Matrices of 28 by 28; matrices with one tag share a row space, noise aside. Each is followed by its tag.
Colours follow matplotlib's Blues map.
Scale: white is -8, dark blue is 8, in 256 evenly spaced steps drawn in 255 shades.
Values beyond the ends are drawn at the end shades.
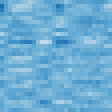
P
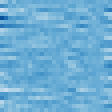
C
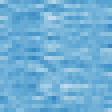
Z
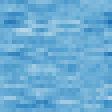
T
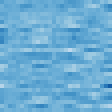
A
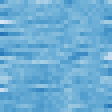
C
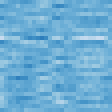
P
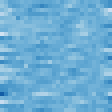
C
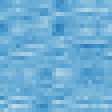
P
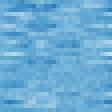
T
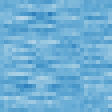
T
